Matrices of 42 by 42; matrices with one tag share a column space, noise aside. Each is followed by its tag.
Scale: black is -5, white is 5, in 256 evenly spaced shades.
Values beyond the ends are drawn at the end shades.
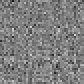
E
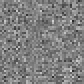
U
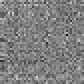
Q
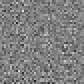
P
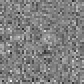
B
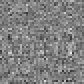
B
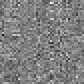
Q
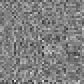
B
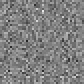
U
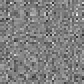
Q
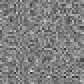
U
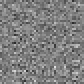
P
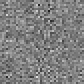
U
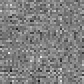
U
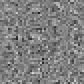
B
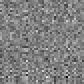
U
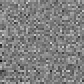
P
